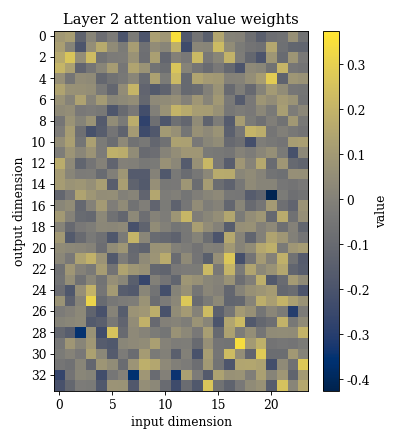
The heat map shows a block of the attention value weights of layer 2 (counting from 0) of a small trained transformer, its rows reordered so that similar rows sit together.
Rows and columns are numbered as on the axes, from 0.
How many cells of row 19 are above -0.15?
21
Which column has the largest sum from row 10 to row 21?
0
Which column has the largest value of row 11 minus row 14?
5
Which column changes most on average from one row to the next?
16
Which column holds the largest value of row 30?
19
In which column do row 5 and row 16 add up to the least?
9
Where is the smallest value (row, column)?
15, 20
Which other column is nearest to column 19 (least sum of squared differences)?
18
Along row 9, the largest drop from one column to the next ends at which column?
8
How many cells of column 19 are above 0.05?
15
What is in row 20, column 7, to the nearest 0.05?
-0.1
